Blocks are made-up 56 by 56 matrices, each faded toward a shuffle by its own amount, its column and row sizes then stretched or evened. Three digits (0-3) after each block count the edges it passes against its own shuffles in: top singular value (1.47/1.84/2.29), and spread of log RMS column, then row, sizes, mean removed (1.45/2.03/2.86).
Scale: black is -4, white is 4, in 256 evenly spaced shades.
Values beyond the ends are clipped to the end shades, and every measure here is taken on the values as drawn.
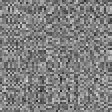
3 1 1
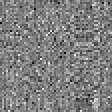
2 0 0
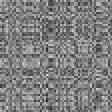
3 2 0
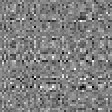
3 1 2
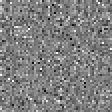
2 0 0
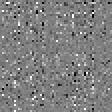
1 2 1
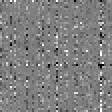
1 3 1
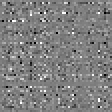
0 2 3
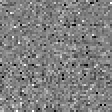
1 0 1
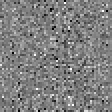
1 2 0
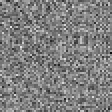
2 0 0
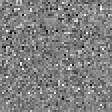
0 0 1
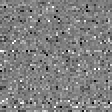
1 0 2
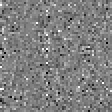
0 1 0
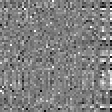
3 2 0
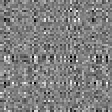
3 2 2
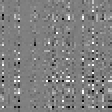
3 3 2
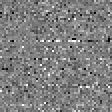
0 0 2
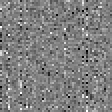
1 2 0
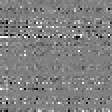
2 1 3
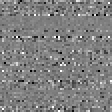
0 0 3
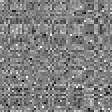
3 0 1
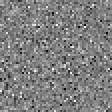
0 0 0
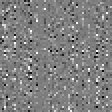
1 3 0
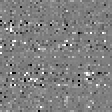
0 1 2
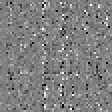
1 2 1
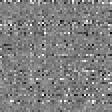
1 1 3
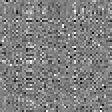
3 1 1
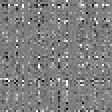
2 3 2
